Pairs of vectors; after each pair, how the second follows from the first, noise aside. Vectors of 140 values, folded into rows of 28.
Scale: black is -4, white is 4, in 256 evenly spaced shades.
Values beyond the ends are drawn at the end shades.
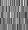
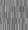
wrapped around, shrunk.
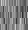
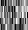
negated, scaled up.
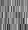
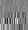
wrapped around, negated, partly zeroed.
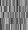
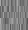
negated, shrunk.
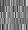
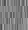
reversed, negated, shrunk.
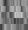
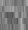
reversed, negated, shrunk.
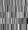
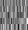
negated.
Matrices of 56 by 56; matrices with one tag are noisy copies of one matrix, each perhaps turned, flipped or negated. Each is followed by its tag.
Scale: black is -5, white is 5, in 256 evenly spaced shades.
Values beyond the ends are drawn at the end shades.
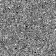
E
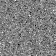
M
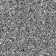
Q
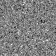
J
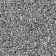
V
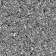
J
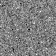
E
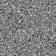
M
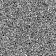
E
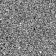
V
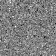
M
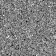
V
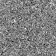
J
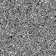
M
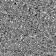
V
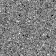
V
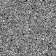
E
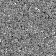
V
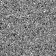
J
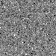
J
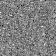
Q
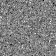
Q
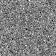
E
